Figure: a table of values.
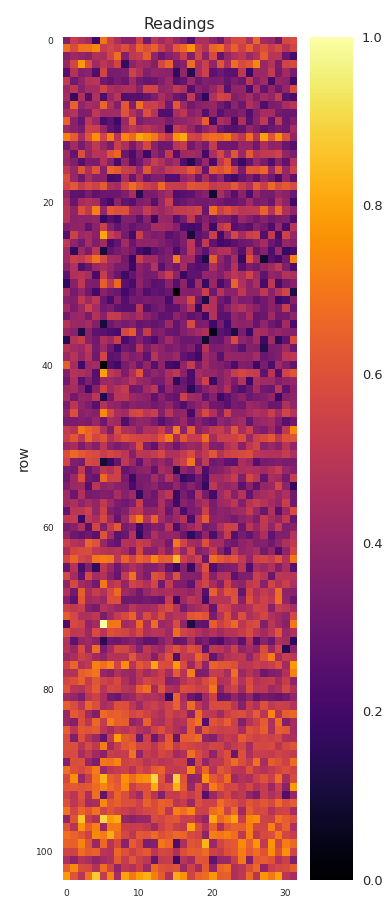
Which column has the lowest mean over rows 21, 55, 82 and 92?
19
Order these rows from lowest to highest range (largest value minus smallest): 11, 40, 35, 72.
11, 35, 40, 72
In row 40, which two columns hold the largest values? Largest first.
0, 17
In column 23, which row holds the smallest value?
36
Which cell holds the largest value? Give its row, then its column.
72, 5
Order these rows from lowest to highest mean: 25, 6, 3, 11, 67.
25, 11, 6, 67, 3
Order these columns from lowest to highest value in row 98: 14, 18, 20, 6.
18, 14, 20, 6
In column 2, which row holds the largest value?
96
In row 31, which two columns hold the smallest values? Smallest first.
15, 31
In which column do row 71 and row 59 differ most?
17
